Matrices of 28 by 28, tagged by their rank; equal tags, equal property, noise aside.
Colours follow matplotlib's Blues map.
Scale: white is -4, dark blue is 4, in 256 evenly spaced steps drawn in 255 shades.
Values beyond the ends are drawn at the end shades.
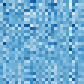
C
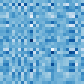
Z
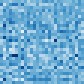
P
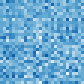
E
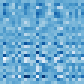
Z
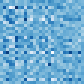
Z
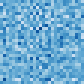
P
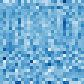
E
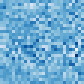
P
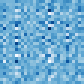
C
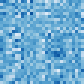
P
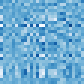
Z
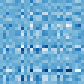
Z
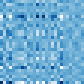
Z
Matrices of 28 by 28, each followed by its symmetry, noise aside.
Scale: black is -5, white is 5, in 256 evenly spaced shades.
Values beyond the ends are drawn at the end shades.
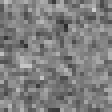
antisymmetric.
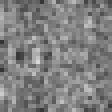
mirrored top to bottom.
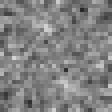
same after a half turn.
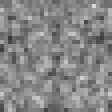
mirrored left to right.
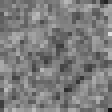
symmetric.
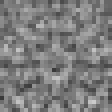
mirrored left to right.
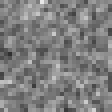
no symmetry.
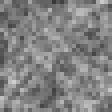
symmetric.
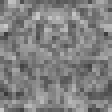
mirrored left to right.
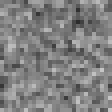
no symmetry.
